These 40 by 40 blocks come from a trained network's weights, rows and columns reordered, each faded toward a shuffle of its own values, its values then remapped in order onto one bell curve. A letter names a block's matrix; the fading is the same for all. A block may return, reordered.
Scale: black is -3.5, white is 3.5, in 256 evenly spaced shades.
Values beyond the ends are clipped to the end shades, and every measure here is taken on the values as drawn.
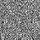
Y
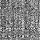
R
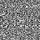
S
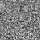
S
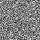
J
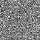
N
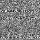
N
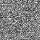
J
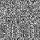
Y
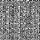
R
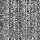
R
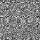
N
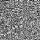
S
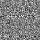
N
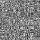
J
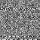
N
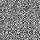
J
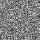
Y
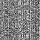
R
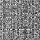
R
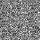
N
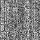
R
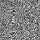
S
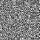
J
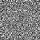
S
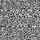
N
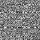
N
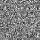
S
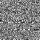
N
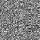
J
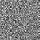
Y
